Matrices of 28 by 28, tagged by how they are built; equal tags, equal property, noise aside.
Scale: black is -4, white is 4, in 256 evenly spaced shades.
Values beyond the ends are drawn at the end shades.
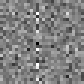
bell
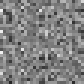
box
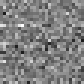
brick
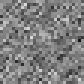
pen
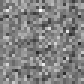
box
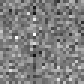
bell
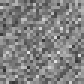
pen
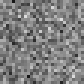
box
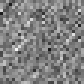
pen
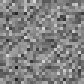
pen
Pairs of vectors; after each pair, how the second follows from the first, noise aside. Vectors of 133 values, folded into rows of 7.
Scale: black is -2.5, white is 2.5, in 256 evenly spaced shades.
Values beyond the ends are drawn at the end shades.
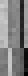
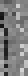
reversed, partly zeroed.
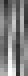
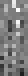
reversed, partly zeroed.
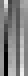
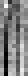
copied.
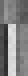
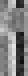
wrapped around, negated.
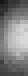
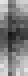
wrapped around.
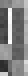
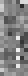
reversed, partly zeroed.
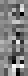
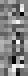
copied.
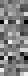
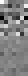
reversed, partly zeroed.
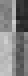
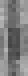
wrapped around, shrunk.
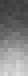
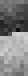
wrapped around, negated.
